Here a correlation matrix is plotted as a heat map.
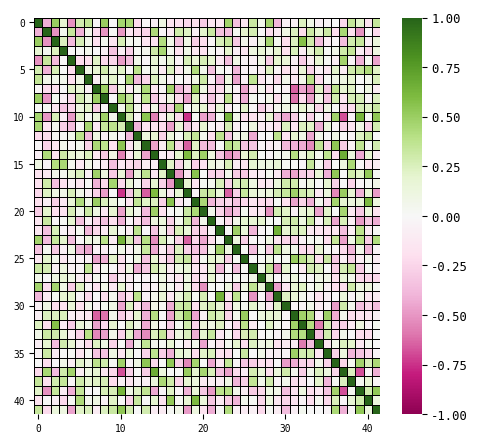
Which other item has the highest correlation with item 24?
22
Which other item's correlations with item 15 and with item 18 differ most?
23
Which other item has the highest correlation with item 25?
31
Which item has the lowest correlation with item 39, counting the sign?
37
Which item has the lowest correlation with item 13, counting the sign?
18
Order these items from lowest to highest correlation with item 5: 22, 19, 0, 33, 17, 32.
33, 17, 22, 32, 0, 19
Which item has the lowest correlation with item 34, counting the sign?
32
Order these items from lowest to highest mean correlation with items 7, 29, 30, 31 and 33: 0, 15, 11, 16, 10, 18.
10, 16, 0, 11, 15, 18
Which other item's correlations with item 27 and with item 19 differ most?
40
